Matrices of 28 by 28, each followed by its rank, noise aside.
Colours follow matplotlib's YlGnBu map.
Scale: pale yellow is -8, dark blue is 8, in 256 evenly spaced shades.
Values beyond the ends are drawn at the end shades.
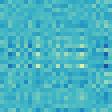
two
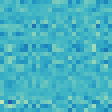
three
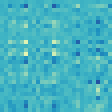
two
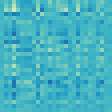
two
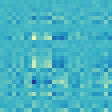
two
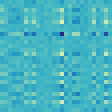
one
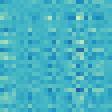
two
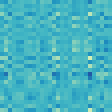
two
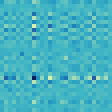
one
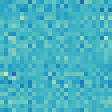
four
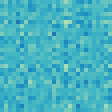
three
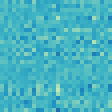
three
